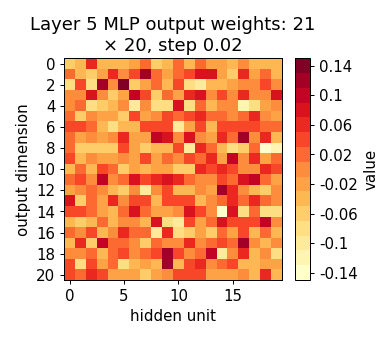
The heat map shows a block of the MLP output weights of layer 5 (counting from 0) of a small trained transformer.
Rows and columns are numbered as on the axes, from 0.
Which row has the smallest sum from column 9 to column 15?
2
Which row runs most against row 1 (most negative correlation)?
12
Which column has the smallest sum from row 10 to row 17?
10
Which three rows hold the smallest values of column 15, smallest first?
8, 1, 0
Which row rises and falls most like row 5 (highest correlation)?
19
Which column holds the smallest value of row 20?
7
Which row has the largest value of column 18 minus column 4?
15
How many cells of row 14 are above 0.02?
6
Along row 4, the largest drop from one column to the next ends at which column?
11
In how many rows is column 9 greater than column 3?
11
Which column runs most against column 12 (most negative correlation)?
5
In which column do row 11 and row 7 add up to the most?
16
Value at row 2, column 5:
0.14
